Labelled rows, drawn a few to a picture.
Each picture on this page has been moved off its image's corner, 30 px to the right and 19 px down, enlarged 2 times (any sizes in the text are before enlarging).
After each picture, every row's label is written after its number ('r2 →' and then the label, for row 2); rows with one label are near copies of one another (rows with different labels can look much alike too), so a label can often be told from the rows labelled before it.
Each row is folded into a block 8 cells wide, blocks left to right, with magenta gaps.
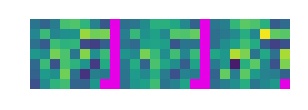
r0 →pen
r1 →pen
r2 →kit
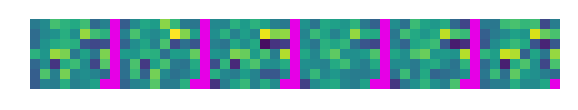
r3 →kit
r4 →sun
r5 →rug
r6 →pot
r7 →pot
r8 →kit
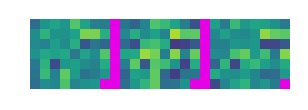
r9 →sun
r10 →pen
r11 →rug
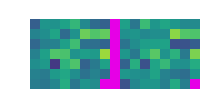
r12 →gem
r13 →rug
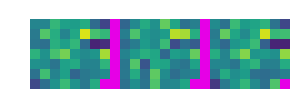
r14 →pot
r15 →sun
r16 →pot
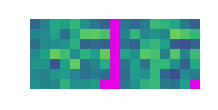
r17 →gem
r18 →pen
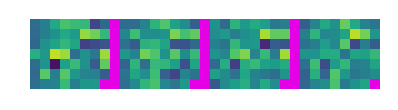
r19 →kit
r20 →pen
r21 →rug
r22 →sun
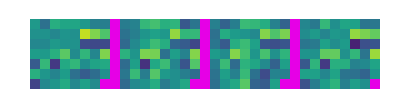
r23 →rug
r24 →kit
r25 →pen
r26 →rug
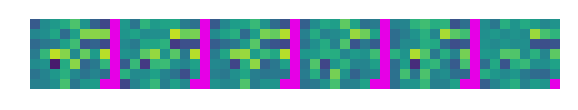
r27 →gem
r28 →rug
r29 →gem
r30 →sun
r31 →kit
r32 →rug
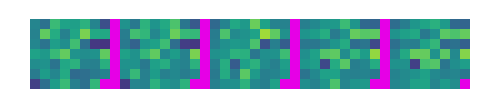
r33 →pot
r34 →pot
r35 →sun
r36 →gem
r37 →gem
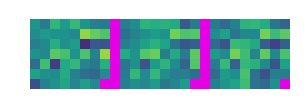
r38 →rug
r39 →kit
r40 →pen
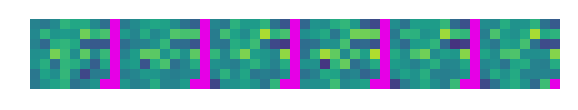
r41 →pen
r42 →gem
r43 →pot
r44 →gem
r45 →pot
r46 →pot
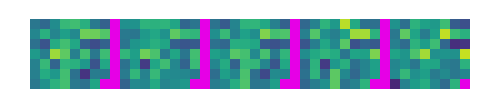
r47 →pen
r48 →kit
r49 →pen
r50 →sun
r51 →pot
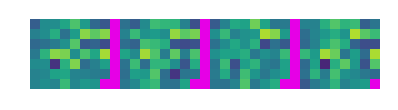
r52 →gem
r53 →pen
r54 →sun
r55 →kit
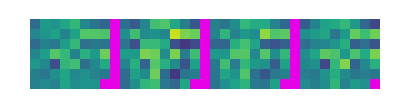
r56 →gem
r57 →pen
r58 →pen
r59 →gem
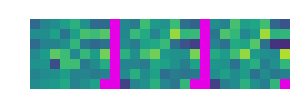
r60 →gem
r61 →pot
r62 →pot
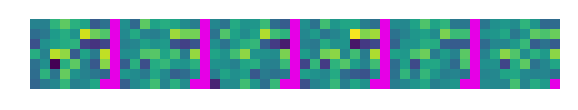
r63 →kit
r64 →rug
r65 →pot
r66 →rug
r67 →kit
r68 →gem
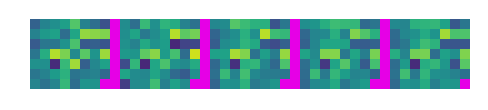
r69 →gem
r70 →rug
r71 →kit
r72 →kit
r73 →kit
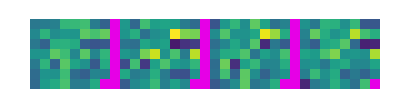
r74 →pen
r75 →rug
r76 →sun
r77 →pot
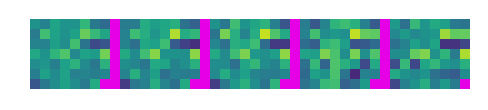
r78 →pot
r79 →pot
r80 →pot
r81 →pen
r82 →rug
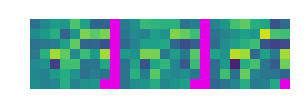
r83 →gem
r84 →kit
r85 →kit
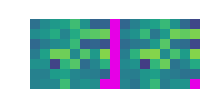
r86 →gem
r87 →gem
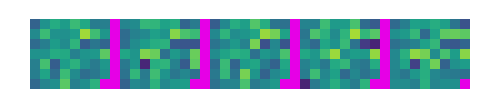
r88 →sun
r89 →kit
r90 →sun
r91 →pot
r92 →gem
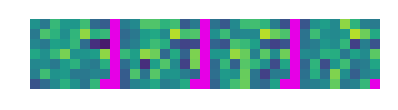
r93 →pot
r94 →kit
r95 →pen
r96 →sun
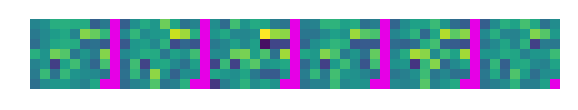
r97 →kit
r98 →sun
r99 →rug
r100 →kit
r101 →gem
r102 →sun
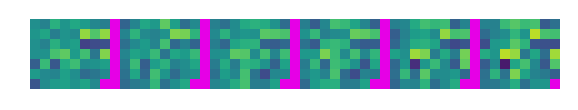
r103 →rug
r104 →sun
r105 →pen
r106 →pen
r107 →kit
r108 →kit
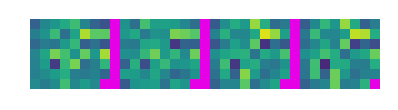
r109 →gem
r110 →rug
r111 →sun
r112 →sun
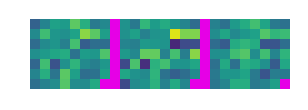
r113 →sun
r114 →rug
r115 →pen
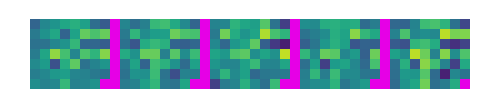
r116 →gem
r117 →pen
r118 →pot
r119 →kit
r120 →pen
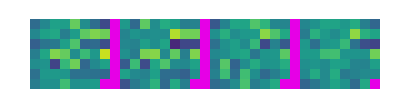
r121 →gem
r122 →rug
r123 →sun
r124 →pot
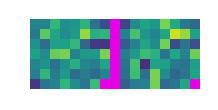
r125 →pot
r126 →sun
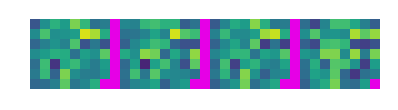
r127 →sun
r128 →kit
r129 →sun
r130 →pen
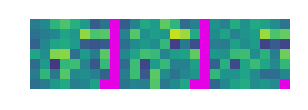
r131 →kit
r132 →sun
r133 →rug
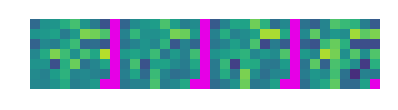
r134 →gem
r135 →sun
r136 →sun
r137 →pen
